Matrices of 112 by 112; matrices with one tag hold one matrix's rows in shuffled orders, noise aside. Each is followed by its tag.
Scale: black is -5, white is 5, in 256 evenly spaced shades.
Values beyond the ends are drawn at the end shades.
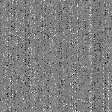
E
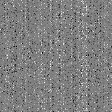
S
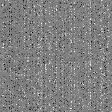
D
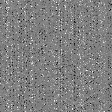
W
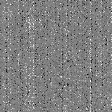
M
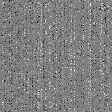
D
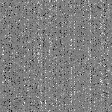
D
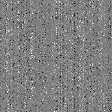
W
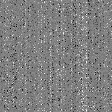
S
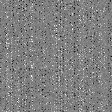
W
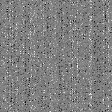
E
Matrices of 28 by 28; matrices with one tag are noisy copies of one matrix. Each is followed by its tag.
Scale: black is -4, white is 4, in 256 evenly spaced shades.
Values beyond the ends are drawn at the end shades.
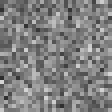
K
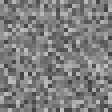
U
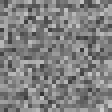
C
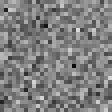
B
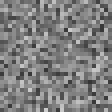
U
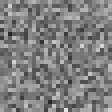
C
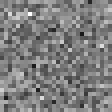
C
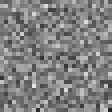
B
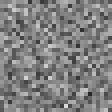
B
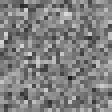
C
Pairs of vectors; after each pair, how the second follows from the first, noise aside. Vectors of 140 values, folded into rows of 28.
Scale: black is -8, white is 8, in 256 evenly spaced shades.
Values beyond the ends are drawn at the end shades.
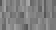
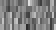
reversed, negated, scaled up.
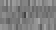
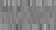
partly zeroed.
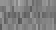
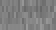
wrapped around, negated, shrunk.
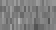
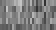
reversed, negated, scaled up.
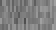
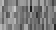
reversed, scaled up.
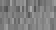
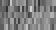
scaled up.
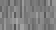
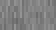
negated, shrunk.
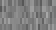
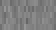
wrapped around, negated, shrunk.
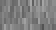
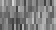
reversed, negated, scaled up.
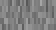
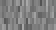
negated.
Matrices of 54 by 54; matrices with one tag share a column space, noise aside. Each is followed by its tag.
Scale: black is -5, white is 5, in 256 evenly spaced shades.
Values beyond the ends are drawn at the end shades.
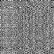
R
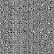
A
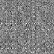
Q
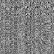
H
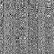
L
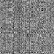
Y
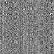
H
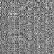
H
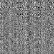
H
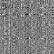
L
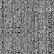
Y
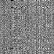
R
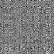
R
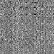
H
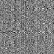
A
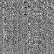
H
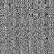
L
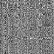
L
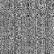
L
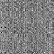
Y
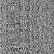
Q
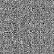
A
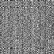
R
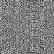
R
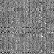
Y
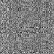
Y
